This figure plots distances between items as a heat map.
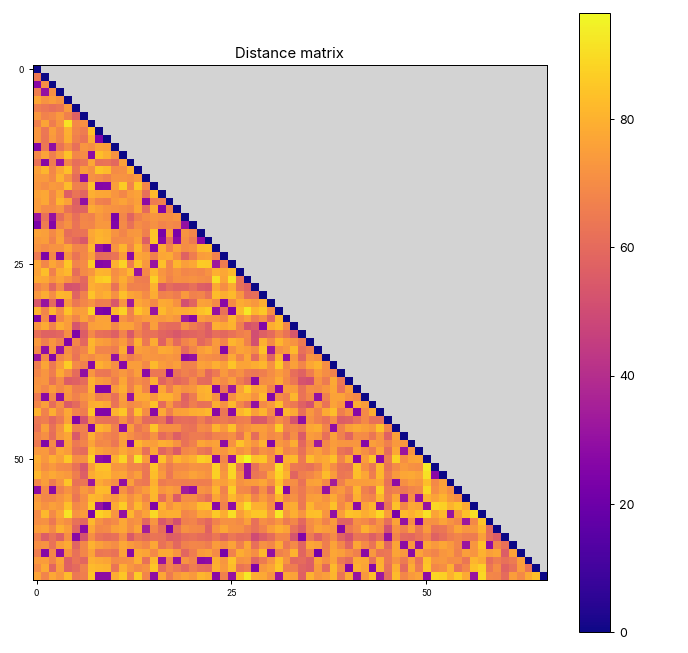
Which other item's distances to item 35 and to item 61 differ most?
4
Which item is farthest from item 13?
50
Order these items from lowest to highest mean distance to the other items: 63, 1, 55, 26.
1, 63, 55, 26
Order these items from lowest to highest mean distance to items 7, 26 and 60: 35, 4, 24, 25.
24, 35, 25, 4
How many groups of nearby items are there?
13
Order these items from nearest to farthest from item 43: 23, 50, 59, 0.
0, 59, 23, 50
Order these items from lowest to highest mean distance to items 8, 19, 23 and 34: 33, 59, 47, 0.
0, 47, 59, 33
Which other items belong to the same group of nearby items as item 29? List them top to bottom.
33
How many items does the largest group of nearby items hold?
11
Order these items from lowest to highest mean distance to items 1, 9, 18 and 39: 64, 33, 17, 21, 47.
17, 21, 47, 33, 64
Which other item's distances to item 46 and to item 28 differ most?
57
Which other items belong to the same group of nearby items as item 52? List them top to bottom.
27, 51
